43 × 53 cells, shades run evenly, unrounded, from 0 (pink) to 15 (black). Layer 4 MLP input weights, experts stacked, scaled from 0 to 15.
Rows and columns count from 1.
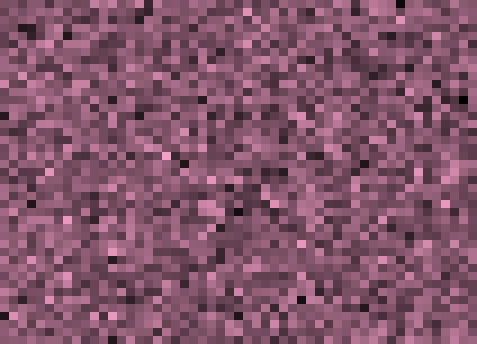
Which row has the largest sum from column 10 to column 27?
38
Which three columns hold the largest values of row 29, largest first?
25, 44, 33
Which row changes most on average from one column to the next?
15
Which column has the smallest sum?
6
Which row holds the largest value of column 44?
5
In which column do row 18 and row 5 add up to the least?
42
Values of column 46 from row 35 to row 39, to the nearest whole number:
3 6 9 8 10
